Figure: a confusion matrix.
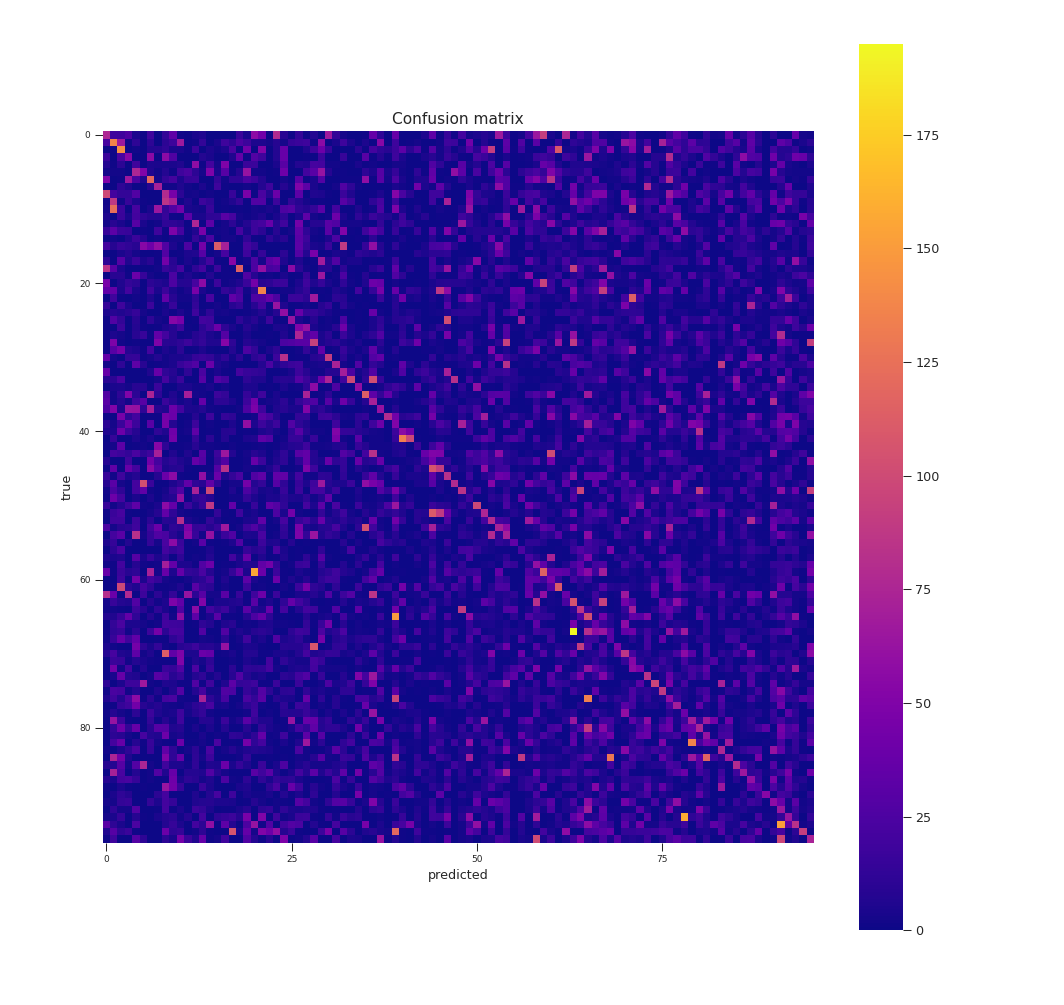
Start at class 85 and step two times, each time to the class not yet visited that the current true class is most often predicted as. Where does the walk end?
4
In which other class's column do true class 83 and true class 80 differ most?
65
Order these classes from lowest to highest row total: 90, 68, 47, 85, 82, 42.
42, 68, 85, 90, 82, 47
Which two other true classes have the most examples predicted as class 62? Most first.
0, 94
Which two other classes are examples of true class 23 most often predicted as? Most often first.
87, 70
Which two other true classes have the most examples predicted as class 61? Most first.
2, 28
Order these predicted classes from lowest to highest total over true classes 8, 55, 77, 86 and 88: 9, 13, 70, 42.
42, 13, 70, 9
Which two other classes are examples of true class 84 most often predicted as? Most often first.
68, 81
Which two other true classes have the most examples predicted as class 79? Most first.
82, 84
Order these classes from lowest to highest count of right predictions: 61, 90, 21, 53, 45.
90, 53, 45, 61, 21
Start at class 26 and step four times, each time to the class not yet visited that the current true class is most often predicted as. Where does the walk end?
39
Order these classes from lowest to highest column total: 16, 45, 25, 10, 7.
25, 45, 7, 16, 10
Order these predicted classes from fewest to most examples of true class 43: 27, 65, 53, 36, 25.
25, 65, 27, 53, 36
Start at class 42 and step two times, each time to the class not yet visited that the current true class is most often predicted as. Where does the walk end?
73
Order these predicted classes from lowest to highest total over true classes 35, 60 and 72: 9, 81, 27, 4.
9, 4, 27, 81
